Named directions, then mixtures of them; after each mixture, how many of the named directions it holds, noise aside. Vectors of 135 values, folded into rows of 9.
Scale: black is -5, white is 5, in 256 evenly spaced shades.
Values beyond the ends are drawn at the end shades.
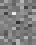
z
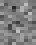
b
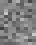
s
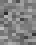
one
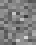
two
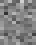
two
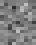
one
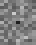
three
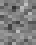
one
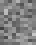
one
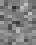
one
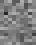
three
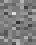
one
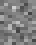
one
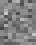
one
